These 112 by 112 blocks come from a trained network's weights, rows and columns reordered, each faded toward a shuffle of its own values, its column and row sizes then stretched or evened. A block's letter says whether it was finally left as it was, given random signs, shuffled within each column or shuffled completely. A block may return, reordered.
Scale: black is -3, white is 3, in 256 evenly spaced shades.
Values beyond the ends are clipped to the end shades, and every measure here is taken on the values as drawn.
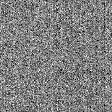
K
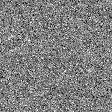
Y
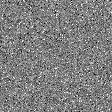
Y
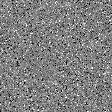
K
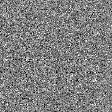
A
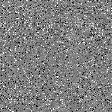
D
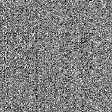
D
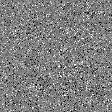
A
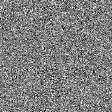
A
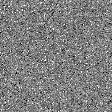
K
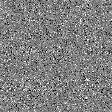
A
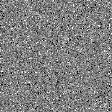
A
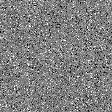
K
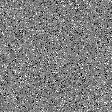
K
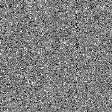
A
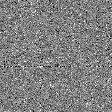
A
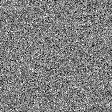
Y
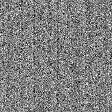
K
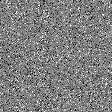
K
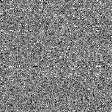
D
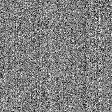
K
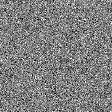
A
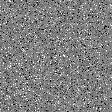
K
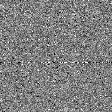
D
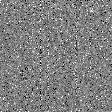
K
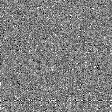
D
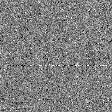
A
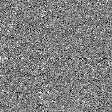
A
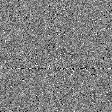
A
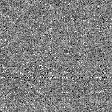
D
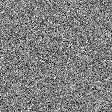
Y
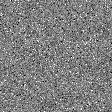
Y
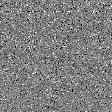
D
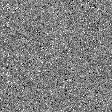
K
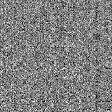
D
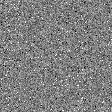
K
